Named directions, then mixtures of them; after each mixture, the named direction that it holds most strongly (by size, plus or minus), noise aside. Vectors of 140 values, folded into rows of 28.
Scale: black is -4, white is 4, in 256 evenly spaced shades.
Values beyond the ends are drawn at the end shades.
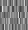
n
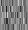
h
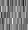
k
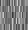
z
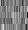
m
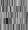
h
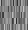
z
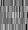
m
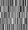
k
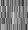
m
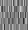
n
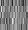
k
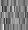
n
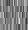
z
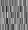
h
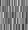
z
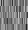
m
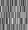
k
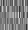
n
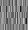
h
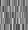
z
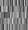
k
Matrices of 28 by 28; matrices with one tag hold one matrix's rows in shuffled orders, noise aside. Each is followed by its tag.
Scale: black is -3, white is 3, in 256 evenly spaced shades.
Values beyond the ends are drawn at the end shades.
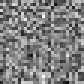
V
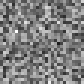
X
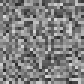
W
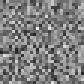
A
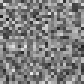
X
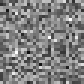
V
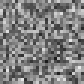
W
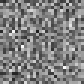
A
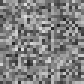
V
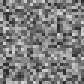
X
